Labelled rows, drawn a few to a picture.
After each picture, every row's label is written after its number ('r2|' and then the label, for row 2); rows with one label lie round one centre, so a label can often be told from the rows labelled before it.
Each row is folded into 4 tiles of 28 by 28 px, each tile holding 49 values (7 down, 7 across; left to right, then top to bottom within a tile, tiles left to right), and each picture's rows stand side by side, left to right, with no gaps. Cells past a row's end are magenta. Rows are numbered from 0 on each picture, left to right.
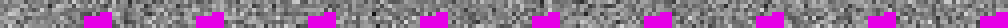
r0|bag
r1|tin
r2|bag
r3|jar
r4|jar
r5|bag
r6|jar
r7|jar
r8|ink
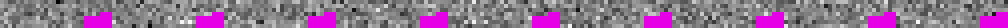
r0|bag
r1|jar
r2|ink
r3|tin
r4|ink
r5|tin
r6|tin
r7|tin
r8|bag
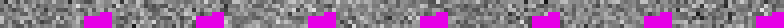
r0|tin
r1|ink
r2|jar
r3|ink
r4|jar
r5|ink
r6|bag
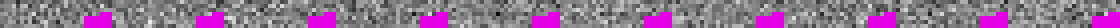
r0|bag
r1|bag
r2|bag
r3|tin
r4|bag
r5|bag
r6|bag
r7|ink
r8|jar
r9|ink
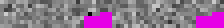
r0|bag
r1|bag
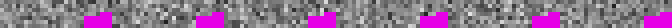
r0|bag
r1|tin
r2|jar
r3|ink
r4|jar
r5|bag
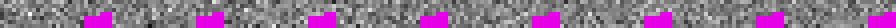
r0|ink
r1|jar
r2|tin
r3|ink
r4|tin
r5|tin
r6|bag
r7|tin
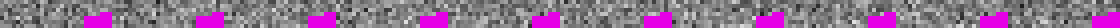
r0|jar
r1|tin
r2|tin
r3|jar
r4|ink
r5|tin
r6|ink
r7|jar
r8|ink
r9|bag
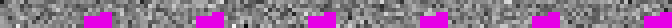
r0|jar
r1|jar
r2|tin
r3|tin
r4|ink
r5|tin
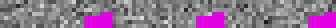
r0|bag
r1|jar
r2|tin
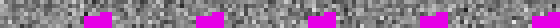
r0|tin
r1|bag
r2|jar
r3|tin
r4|tin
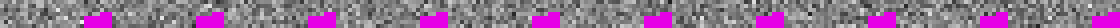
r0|jar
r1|bag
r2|jar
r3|bag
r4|ink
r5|bag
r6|jar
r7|bag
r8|bag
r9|tin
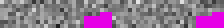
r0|ink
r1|bag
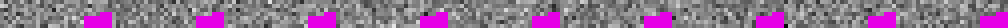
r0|tin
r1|tin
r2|tin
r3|ink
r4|bag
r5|tin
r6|ink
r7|jar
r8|bag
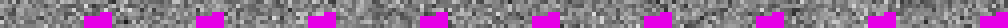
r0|ink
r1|jar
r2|tin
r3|ink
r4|bag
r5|bag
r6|jar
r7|tin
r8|tin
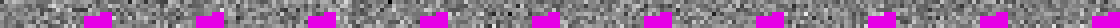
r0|jar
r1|tin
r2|ink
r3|bag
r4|bag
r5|jar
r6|bag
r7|tin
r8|ink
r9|jar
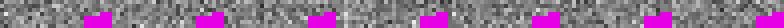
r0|jar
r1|jar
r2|ink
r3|bag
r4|jar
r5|tin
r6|ink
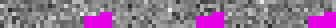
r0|tin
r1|bag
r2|tin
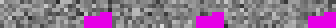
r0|bag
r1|ink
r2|bag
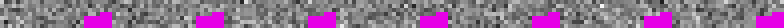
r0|tin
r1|jar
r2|ink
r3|ink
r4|jar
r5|jar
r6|ink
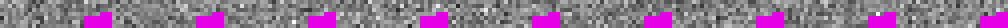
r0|ink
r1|tin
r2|jar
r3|tin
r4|tin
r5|bag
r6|tin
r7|tin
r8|tin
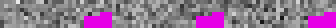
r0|bag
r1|bag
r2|jar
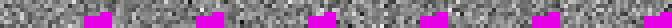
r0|bag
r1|jar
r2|jar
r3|bag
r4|bag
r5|tin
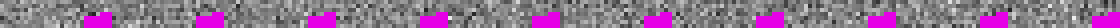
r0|ink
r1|ink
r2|ink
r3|ink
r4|bag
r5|ink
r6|ink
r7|bag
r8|ink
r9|jar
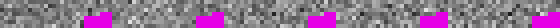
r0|ink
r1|ink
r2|jar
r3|bag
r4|bag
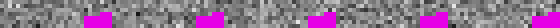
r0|jar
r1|bag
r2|tin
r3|bag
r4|bag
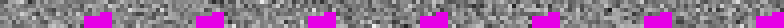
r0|ink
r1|bag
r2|tin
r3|tin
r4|jar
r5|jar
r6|jar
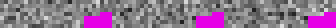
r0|tin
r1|tin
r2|tin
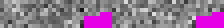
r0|ink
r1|ink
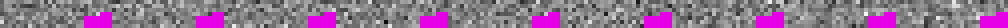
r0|jar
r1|tin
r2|bag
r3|bag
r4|ink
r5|bag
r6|ink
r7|tin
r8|tin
